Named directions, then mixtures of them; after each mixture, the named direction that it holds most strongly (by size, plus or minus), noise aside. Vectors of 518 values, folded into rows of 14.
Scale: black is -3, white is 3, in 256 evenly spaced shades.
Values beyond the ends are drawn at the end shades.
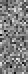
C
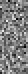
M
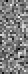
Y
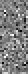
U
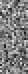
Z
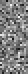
Y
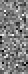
U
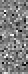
U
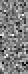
U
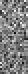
Z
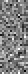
Y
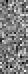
Y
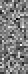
Y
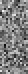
Z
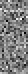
M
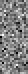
U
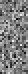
M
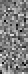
U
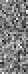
Y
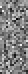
Z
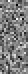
M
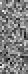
Z
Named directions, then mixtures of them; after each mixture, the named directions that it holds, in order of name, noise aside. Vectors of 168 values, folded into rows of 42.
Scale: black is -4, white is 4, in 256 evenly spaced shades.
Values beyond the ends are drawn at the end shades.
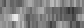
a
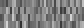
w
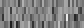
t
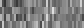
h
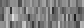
a, t, w.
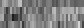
a, t, w.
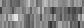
a.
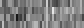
a, h.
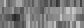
a.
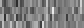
h, t.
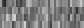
a, h, w.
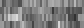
a, t.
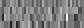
t.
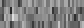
a, t, w.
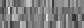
a, h, t.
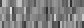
h, t, w.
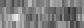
a.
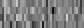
h, t.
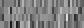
t.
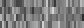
h.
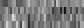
a, w.
